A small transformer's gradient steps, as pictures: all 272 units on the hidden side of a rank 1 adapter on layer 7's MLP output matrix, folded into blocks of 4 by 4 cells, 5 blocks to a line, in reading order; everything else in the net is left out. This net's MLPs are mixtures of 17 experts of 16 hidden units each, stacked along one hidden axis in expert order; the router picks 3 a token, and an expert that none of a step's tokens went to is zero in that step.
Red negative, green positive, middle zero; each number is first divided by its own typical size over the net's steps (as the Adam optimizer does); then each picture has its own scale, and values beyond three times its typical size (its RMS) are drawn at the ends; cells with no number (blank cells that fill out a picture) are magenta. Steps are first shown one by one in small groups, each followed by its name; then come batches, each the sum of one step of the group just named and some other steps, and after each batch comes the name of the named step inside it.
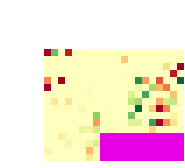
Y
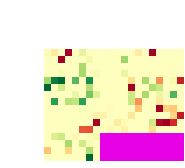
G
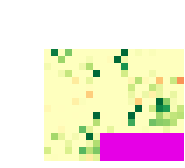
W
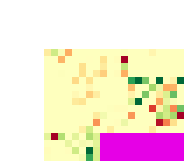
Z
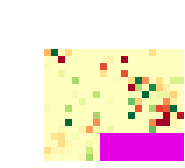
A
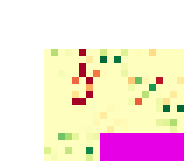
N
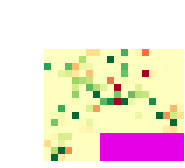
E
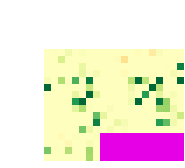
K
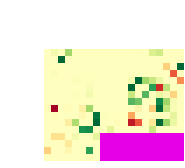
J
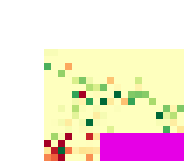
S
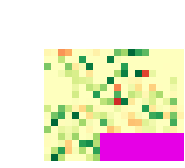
E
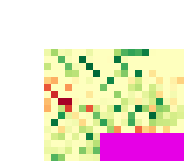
W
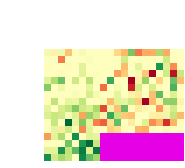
G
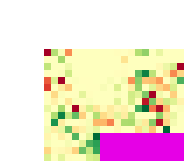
Y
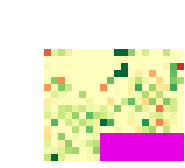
Y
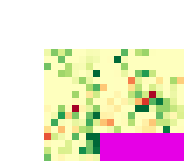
W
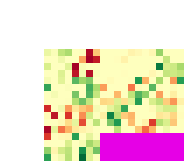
K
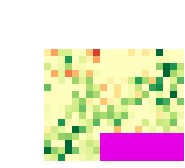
K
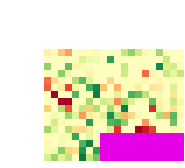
E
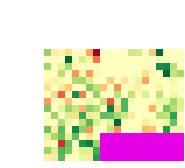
S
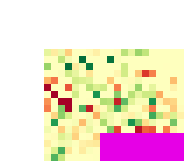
E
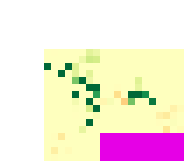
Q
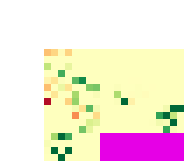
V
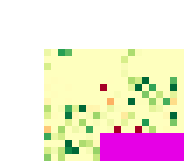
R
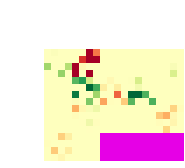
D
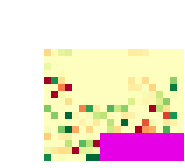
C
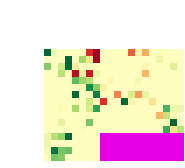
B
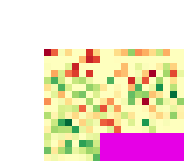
D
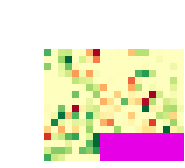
B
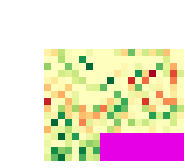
V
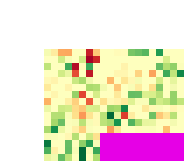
D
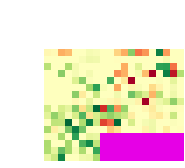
Q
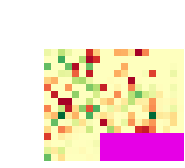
D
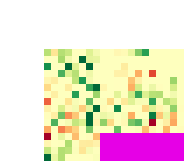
Q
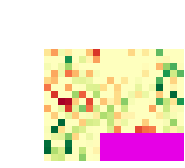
B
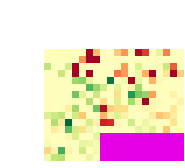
D
